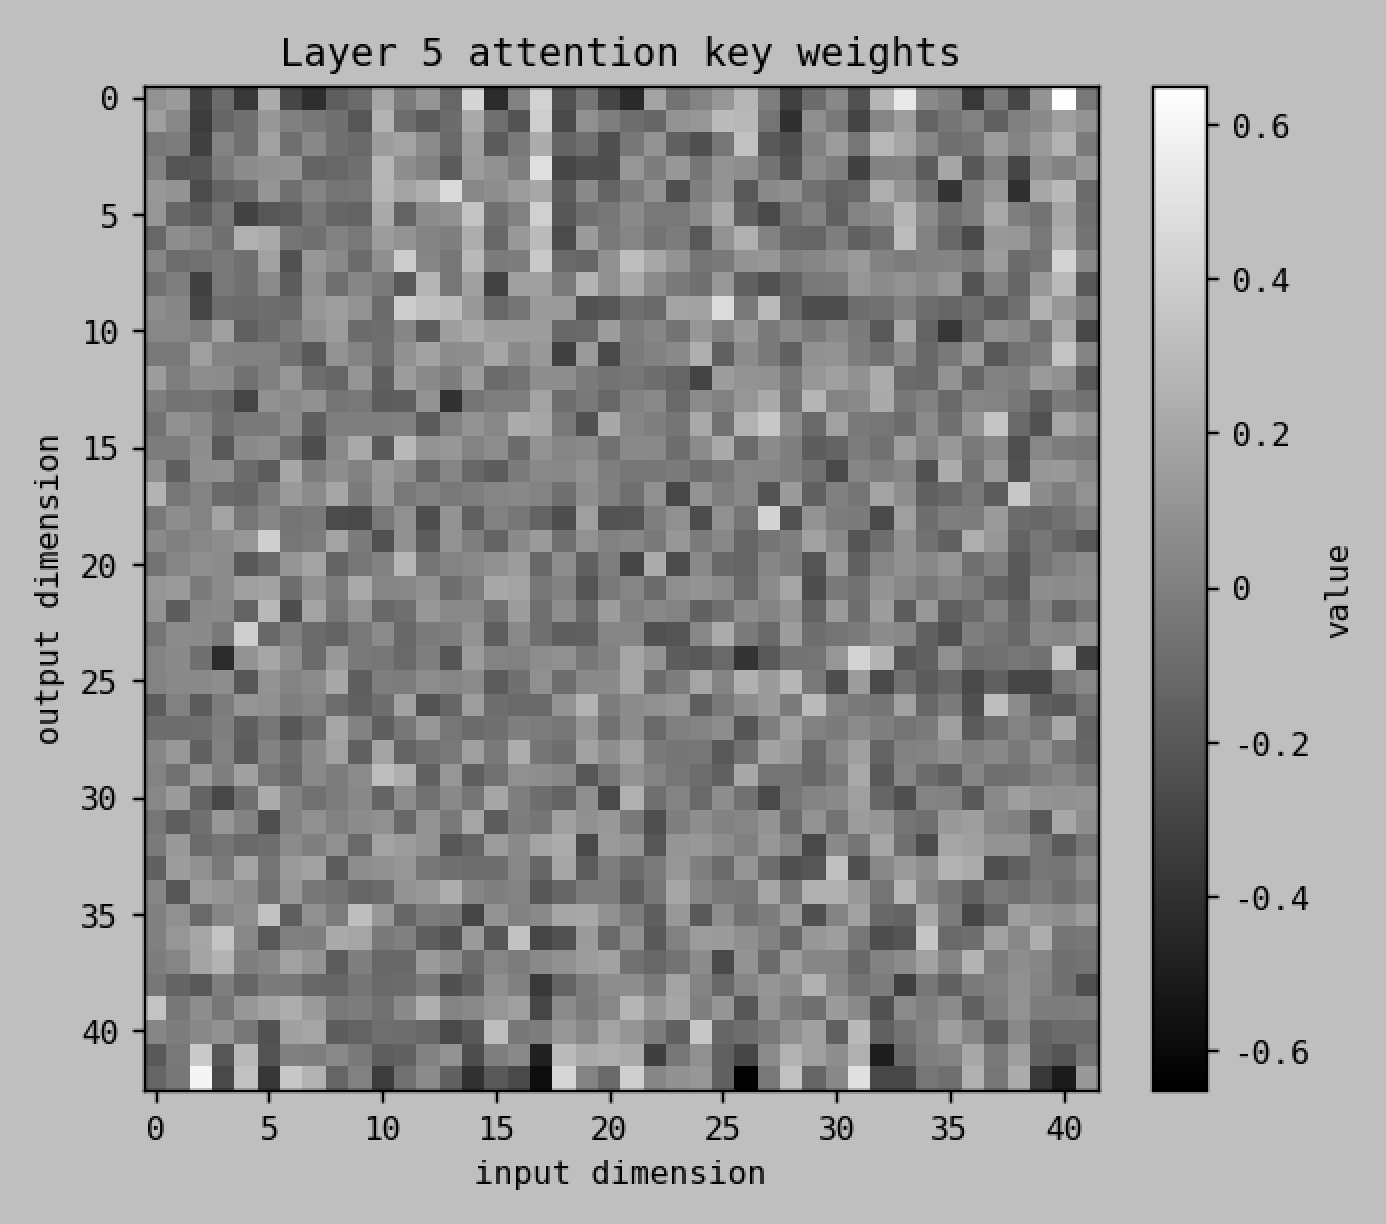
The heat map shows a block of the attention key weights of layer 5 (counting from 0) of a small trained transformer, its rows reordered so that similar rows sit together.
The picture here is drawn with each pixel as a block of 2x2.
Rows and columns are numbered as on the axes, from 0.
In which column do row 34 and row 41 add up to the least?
17
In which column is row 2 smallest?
2
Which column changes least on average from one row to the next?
34
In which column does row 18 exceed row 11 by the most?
27
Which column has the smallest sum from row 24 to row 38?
22
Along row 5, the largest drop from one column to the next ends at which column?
18
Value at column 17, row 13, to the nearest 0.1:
0.2
